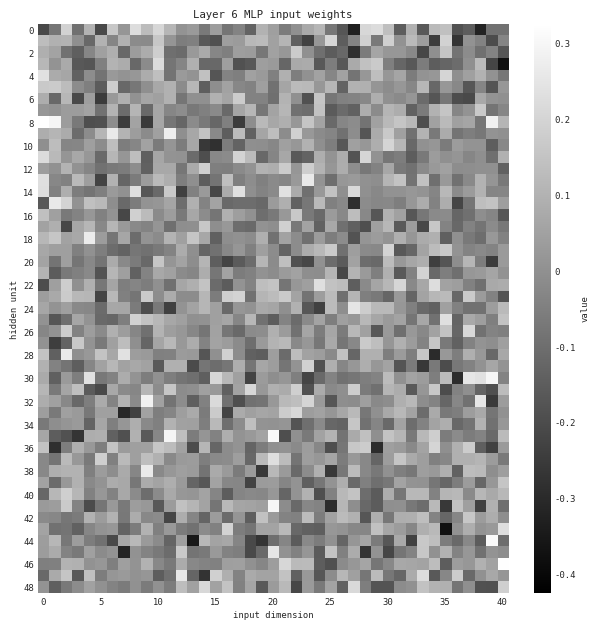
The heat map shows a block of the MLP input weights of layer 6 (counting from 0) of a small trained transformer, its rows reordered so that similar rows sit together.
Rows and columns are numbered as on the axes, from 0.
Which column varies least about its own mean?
12
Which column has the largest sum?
0
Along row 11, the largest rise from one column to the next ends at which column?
28
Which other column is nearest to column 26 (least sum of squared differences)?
36
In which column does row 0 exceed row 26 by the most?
29
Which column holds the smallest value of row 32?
39
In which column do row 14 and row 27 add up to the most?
21
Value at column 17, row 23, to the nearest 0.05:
0.2
